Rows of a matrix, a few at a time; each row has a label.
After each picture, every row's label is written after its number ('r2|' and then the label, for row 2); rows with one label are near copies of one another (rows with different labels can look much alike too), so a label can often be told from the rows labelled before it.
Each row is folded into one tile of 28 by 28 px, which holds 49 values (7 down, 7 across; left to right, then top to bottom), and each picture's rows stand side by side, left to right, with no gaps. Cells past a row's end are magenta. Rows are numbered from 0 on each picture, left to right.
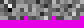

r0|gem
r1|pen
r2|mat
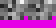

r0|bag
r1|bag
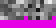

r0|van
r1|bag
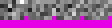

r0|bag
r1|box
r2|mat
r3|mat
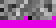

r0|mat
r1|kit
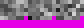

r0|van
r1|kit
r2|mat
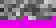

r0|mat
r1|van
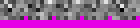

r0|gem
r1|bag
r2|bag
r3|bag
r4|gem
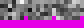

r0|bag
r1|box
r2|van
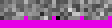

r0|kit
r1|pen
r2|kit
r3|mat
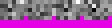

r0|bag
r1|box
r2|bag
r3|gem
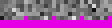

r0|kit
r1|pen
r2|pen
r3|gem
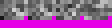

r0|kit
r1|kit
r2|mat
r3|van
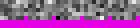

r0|van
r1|bag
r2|kit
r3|pen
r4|bag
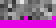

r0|bag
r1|kit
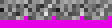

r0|box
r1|mat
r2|box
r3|mat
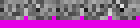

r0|box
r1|gem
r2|box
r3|box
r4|gem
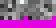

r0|bag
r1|kit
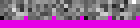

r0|kit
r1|box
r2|gem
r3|kit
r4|bag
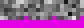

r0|van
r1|bag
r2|pen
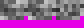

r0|van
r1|van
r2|box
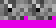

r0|gem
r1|gem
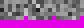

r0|box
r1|gem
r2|pen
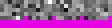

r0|pen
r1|bag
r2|gem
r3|kit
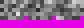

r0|mat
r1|bag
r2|van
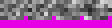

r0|mat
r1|mat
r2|van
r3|van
